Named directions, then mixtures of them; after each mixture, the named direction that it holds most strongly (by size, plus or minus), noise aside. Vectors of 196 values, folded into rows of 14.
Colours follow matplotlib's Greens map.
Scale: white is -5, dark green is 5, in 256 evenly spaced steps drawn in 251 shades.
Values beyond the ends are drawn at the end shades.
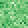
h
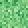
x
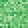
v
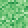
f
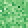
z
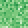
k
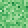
z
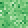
h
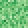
f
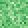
h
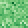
h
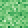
v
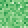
k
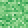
v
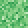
f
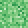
z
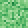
f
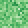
k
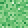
h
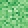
x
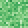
k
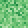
k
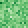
x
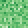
k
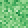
x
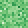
z
